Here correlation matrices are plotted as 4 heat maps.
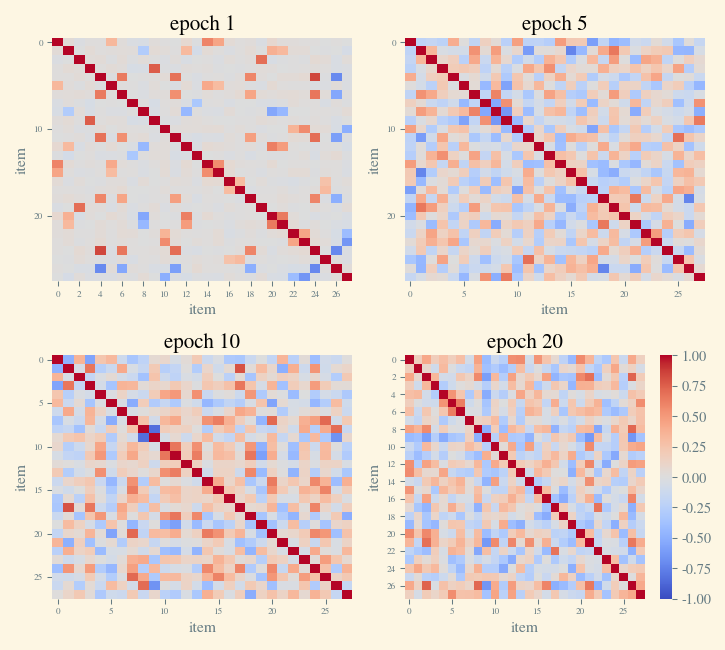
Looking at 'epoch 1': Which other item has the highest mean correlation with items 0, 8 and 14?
15
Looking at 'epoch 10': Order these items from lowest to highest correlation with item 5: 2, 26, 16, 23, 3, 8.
3, 16, 23, 2, 8, 26
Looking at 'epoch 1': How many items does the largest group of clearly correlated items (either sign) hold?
6
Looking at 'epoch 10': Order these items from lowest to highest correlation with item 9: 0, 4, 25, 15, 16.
25, 16, 15, 0, 4
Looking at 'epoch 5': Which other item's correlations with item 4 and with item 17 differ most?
0
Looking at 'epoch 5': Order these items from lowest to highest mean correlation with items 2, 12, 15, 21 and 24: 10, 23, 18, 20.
23, 10, 20, 18
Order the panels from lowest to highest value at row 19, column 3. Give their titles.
epoch 20, epoch 10, epoch 1, epoch 5
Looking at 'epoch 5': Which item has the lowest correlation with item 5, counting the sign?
9
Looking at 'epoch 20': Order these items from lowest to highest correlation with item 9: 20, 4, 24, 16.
4, 20, 24, 16
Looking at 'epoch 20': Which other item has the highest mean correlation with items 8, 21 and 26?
2
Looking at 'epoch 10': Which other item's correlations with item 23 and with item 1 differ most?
17
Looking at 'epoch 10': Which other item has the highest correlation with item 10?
11
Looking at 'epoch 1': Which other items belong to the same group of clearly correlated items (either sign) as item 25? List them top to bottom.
16, 17
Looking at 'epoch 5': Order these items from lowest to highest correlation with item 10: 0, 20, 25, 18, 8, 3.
25, 20, 3, 8, 18, 0
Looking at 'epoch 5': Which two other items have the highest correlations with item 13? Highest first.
3, 6
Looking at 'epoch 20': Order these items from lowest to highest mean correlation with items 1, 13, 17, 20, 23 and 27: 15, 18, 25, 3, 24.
25, 18, 15, 3, 24
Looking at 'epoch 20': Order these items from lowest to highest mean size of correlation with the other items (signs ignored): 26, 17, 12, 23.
23, 17, 12, 26
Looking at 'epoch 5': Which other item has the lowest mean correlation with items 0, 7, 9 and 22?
5
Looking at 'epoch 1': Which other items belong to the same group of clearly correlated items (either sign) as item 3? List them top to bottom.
9
